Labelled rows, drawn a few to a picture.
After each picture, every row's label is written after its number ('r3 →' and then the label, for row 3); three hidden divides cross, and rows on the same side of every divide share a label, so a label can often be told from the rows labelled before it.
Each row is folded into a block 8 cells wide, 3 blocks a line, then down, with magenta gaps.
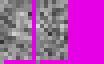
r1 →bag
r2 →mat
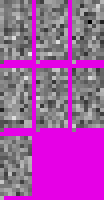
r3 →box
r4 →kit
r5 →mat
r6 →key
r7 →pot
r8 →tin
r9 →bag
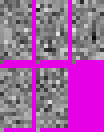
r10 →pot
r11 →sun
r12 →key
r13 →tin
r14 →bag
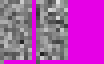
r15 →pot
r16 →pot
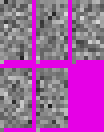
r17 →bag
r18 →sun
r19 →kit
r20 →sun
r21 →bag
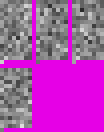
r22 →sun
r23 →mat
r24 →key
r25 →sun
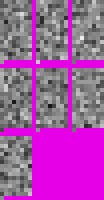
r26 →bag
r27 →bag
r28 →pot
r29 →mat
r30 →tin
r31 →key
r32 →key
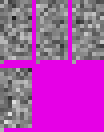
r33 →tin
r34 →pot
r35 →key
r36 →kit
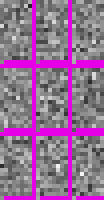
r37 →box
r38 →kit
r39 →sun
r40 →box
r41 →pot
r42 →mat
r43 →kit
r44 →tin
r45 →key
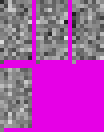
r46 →sun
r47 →mat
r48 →bag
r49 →sun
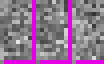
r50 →kit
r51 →kit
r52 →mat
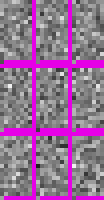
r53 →box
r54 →sun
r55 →key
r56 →sun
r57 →box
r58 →sun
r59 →key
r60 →kit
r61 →pot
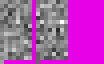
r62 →bag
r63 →box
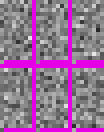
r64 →key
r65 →tin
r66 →sun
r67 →tin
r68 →key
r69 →key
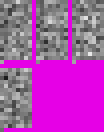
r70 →bag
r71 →kit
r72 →kit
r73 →pot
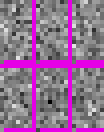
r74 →mat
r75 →box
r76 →box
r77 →box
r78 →mat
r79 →kit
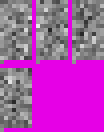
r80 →mat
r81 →mat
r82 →kit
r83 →mat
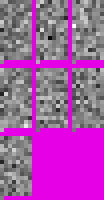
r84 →sun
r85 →tin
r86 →box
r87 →bag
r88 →pot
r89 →bag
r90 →box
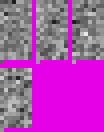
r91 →sun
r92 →mat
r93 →bag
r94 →key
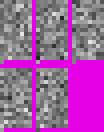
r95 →tin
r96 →key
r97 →sun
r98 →kit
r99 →key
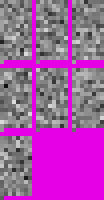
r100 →box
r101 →pot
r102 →tin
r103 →kit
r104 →box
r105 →mat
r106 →mat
